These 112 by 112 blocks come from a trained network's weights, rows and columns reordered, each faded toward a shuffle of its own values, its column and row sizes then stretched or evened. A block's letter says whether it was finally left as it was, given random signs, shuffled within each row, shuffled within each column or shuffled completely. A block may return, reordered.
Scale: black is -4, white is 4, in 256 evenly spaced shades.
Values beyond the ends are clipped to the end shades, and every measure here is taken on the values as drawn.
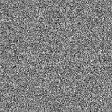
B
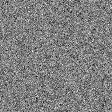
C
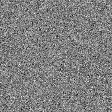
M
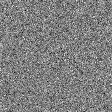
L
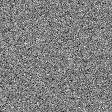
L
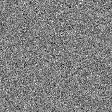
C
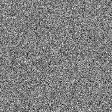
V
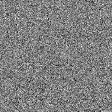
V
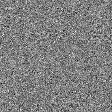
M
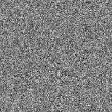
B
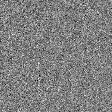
C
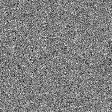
C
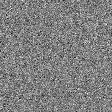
M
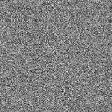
B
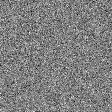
L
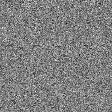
V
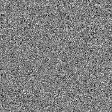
V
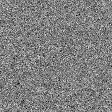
M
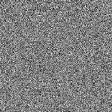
B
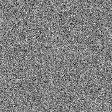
V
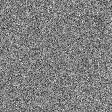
L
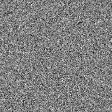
V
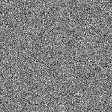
B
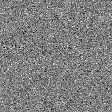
M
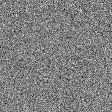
M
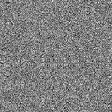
B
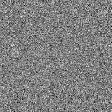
B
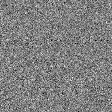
M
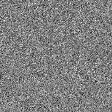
V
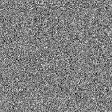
B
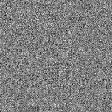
B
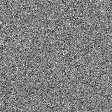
C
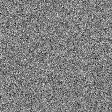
L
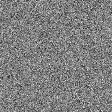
C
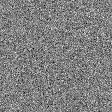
L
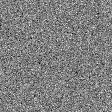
L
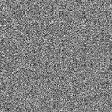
B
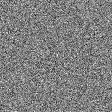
L
